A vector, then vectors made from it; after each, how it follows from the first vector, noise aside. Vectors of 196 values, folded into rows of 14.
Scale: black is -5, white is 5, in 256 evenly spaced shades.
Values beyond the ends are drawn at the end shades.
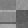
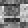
wrapped around, negated, scaled up.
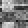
wrapped around, negated, scaled up.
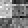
reversed, negated, scaled up.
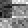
reversed, scaled up.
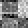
wrapped around, negated, scaled up.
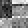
reversed, scaled up.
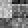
reversed, negated, scaled up.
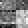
negated, scaled up.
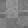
wrapped around, negated, shrunk.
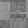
wrapped around, negated, shrunk.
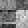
negated, scaled up.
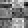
wrapped around, negated, scaled up.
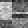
wrapped around, negated, scaled up.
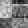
reversed, negated, scaled up.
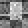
wrapped around, negated, scaled up.
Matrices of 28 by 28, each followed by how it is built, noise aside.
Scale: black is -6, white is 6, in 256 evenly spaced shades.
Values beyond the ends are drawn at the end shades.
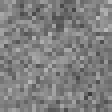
smooth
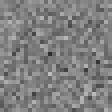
noise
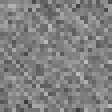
Toeplitz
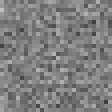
blocks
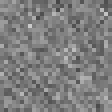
Toeplitz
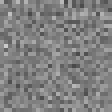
low rank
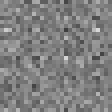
low rank
